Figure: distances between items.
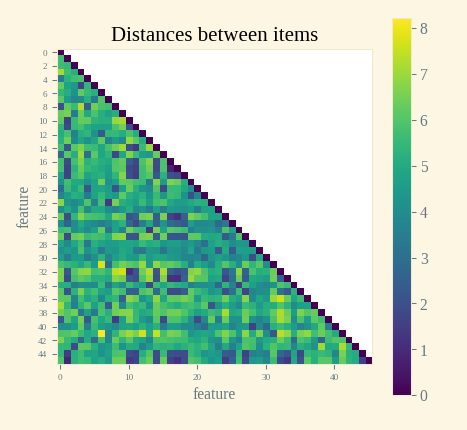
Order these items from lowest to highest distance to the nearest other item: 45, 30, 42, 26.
45, 26, 30, 42
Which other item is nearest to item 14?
11
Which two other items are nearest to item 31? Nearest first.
41, 7
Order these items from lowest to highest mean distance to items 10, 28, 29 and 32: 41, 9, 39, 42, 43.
43, 39, 42, 9, 41
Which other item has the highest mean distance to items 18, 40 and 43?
38
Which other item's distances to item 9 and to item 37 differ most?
22
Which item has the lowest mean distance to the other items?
25
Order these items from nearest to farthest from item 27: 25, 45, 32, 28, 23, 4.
45, 32, 25, 28, 23, 4
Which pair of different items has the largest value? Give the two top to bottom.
6, 41
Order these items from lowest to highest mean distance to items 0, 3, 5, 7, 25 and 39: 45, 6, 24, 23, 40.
23, 40, 45, 6, 24
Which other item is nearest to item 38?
42
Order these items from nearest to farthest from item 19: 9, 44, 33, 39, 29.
39, 29, 44, 9, 33
